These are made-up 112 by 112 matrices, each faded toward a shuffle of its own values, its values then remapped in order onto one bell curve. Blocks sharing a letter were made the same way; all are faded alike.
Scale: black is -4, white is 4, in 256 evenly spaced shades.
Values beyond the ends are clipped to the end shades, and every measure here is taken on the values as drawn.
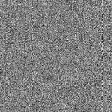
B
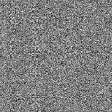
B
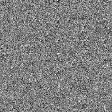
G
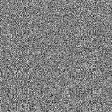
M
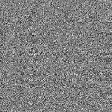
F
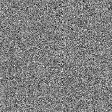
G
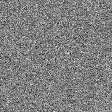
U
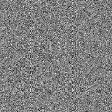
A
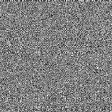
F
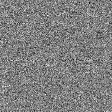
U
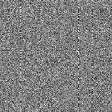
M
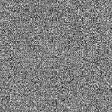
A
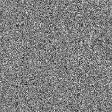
G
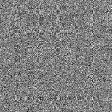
M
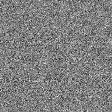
U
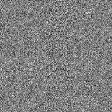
B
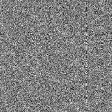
B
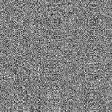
M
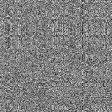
M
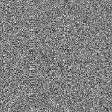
A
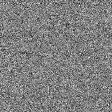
U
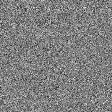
U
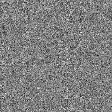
G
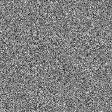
G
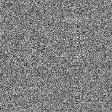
G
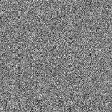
B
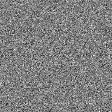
U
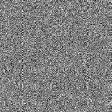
M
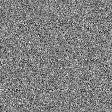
U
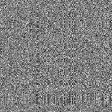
A
